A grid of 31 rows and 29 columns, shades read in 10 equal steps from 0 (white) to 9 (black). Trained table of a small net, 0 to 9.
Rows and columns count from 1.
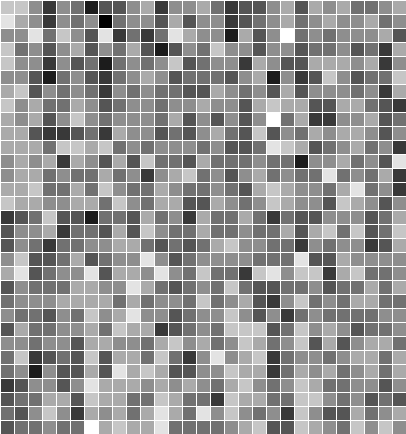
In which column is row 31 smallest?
7
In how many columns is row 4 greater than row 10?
15
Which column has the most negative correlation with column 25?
18
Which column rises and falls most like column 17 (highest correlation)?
9
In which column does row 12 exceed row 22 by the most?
22
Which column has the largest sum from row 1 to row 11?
4
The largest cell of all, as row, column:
2, 8
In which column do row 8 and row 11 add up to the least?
20
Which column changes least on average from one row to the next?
25
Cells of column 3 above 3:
24
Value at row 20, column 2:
1
